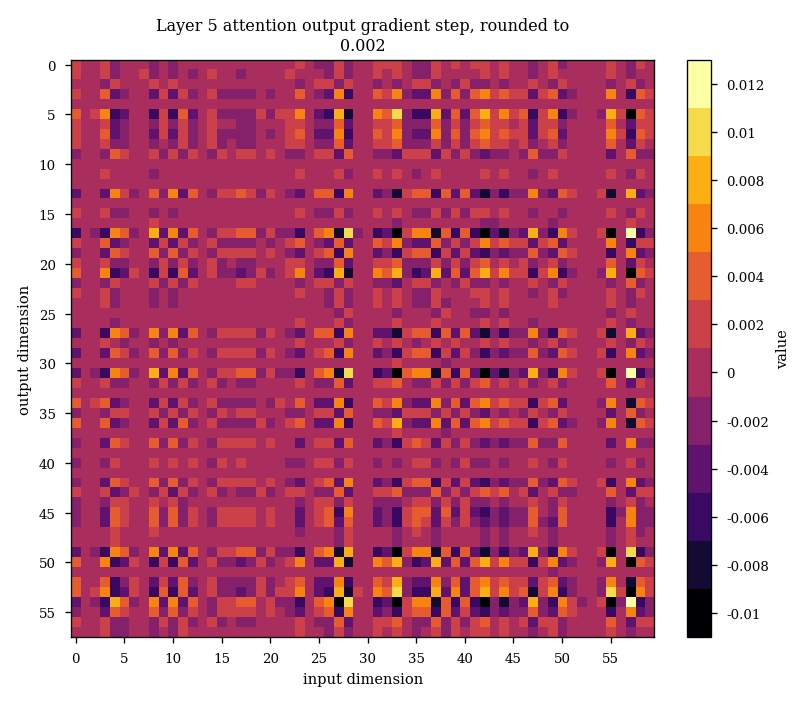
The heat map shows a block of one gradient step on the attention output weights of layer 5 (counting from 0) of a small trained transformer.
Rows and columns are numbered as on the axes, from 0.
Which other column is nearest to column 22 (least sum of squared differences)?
14
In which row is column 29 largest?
53
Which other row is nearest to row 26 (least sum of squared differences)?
11
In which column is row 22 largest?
57
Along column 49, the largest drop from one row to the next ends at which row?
54
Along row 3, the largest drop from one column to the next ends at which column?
28
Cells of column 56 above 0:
3
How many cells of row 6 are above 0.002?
5
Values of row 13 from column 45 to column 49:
-0.002 -0.002 0.006 -0.002 -0.004
